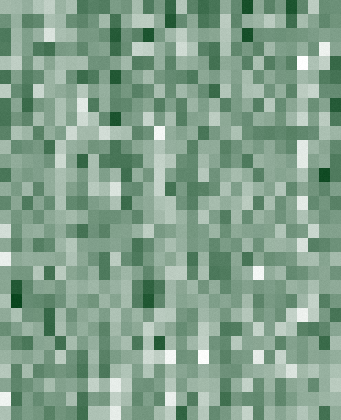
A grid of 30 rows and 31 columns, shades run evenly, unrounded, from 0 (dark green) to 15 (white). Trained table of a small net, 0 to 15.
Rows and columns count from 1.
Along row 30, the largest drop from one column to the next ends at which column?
17
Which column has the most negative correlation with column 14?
7
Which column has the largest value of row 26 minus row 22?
14
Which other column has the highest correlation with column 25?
23
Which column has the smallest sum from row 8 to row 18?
31
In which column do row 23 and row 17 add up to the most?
29
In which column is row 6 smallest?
11
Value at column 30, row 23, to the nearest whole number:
7
